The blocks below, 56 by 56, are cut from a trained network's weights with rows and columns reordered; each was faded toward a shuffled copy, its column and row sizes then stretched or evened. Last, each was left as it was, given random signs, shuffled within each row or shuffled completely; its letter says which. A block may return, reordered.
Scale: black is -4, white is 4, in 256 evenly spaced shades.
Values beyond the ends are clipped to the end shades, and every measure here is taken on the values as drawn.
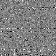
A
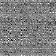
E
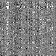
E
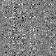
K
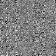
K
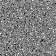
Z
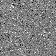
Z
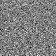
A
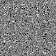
K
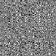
E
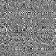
E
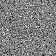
Z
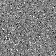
Z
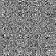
E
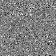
A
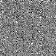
K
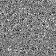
A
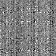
E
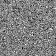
Z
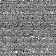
A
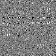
K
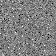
Z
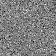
Z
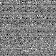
A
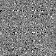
K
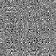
E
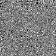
K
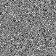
A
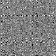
E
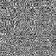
E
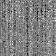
E
